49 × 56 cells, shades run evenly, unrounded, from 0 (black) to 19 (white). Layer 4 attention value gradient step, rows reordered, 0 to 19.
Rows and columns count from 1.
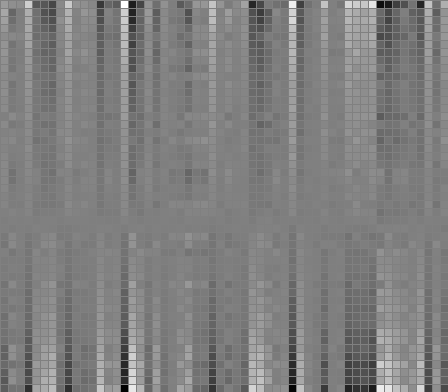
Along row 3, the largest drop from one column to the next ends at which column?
17
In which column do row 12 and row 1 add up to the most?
16
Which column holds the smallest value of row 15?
48
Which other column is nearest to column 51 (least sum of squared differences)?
5
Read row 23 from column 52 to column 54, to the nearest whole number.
9 9 10
